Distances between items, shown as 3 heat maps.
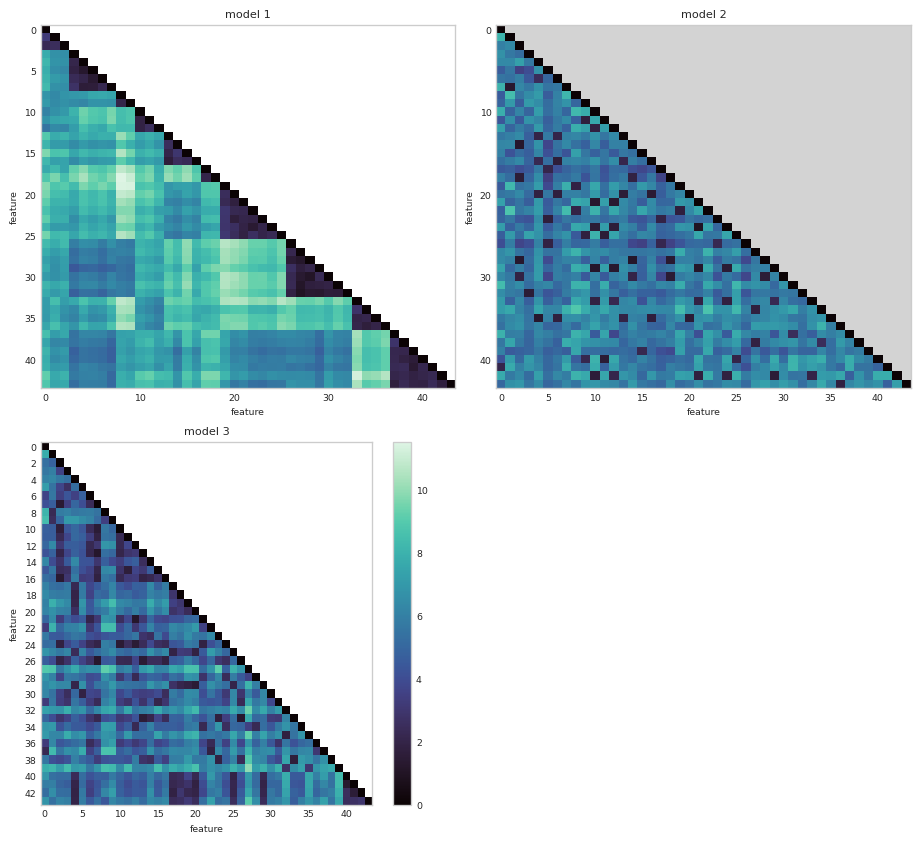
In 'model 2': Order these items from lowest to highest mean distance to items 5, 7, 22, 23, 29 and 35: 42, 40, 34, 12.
12, 42, 40, 34
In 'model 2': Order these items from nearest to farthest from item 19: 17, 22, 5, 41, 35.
22, 5, 17, 41, 35
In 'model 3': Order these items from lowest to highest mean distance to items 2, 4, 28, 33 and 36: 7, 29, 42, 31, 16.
7, 16, 31, 42, 29
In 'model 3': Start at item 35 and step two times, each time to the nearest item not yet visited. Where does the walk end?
39
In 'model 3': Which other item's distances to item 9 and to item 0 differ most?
37
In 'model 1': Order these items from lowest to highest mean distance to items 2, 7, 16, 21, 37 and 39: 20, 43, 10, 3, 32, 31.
43, 3, 20, 32, 31, 10
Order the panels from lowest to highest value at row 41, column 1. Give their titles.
model 3, model 1, model 2
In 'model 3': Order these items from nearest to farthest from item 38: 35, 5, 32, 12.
5, 12, 35, 32
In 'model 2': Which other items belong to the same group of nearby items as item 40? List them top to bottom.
9, 11, 25
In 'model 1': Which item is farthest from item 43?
33
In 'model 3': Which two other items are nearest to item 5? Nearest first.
30, 3
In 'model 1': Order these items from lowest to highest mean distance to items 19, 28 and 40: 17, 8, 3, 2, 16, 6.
3, 6, 16, 2, 8, 17
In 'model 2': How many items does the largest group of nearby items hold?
7
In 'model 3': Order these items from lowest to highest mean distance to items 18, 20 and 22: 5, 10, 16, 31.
10, 31, 16, 5
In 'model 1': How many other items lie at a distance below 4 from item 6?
4
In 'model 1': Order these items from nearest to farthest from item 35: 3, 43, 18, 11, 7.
3, 11, 7, 18, 43
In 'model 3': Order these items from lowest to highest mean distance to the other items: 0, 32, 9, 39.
0, 9, 32, 39
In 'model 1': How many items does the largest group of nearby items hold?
7
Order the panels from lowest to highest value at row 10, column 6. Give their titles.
model 3, model 2, model 1
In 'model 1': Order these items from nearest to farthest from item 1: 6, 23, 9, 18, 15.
9, 6, 23, 15, 18
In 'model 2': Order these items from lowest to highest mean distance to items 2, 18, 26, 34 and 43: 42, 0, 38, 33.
38, 0, 33, 42
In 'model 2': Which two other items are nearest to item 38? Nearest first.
27, 34
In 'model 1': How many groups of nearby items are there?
10
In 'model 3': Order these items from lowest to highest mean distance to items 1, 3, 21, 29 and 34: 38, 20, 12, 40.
12, 40, 20, 38
